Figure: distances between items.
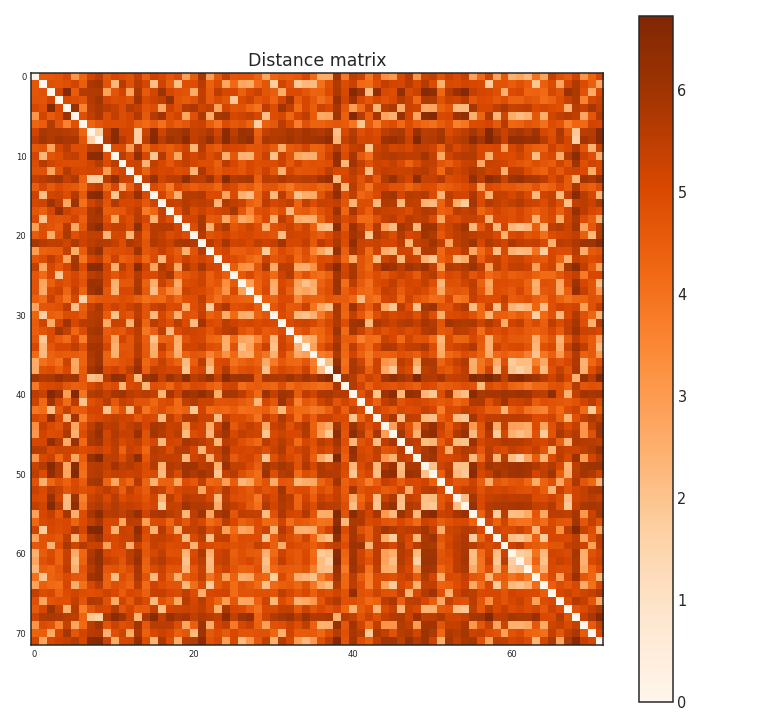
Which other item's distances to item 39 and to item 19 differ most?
11
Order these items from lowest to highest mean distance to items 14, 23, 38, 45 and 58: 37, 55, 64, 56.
64, 37, 55, 56
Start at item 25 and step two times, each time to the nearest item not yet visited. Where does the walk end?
69
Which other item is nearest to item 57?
1
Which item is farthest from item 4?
2
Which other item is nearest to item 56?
39
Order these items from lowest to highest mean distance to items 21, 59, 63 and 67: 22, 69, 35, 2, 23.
35, 23, 2, 22, 69
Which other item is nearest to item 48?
61
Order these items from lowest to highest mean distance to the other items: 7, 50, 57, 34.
34, 57, 50, 7
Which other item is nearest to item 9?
42
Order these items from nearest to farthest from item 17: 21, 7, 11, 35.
35, 11, 21, 7
